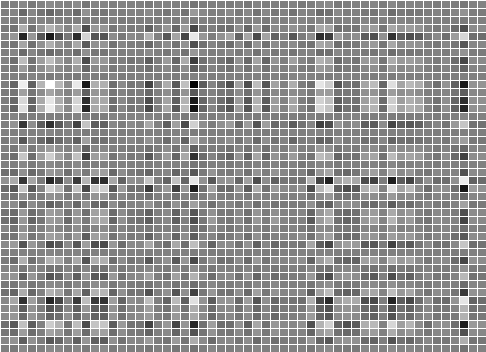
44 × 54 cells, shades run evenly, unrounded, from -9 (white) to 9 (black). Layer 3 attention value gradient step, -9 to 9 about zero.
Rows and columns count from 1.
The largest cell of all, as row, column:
11, 22
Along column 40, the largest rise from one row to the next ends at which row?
24
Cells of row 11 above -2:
33
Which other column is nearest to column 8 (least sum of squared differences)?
48
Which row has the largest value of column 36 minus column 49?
5
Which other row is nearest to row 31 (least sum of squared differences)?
35
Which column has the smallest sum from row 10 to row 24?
6
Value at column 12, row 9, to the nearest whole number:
-1
